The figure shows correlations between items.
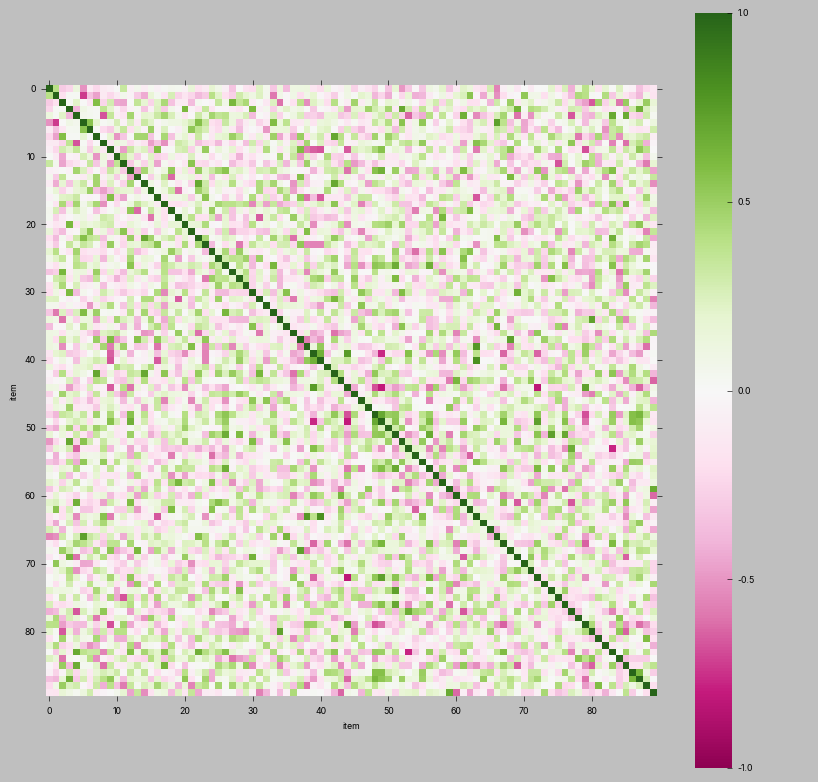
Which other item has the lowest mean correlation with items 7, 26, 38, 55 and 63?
16
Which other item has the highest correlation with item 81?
88
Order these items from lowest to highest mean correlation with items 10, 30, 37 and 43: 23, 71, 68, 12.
12, 68, 71, 23
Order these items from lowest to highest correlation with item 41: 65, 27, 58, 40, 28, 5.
28, 58, 40, 27, 5, 65
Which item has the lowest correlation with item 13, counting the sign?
18
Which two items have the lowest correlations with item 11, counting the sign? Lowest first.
75, 88
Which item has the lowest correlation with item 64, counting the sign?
1
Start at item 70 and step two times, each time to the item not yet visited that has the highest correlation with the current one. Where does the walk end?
62
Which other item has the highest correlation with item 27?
2
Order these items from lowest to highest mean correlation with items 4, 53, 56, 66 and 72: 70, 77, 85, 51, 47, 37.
77, 70, 37, 47, 51, 85
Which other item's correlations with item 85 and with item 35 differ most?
30
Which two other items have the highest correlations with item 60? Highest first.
43, 39
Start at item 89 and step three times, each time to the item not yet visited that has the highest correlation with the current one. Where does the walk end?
3
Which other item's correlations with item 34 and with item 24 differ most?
80
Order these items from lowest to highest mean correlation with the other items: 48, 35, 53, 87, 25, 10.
53, 10, 35, 25, 87, 48
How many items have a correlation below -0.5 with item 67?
4
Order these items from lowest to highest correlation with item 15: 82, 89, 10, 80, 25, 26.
89, 26, 82, 25, 10, 80
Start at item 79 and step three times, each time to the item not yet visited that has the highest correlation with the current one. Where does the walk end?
40
